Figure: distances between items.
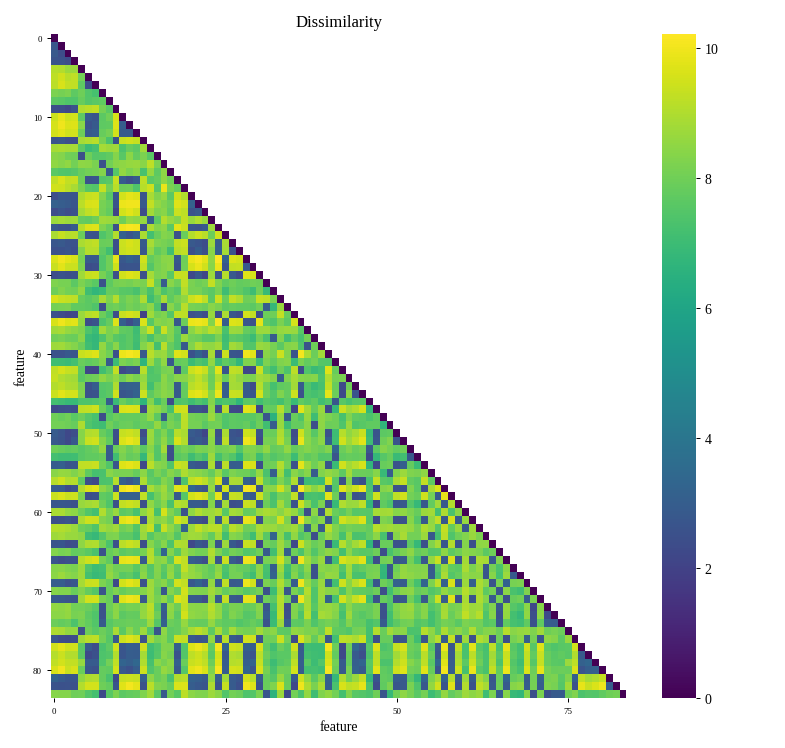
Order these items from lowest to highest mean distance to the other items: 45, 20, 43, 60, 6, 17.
20, 6, 45, 17, 60, 43
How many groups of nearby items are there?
9
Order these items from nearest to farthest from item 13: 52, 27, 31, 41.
27, 41, 52, 31
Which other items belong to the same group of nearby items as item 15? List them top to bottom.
4, 75
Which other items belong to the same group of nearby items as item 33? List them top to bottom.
43
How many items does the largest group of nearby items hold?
29
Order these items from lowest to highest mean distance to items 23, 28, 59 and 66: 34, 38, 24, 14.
24, 14, 38, 34
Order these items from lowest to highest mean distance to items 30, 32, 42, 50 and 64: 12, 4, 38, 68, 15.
38, 68, 12, 15, 4
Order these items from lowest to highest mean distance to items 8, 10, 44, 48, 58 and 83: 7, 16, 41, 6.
6, 7, 16, 41
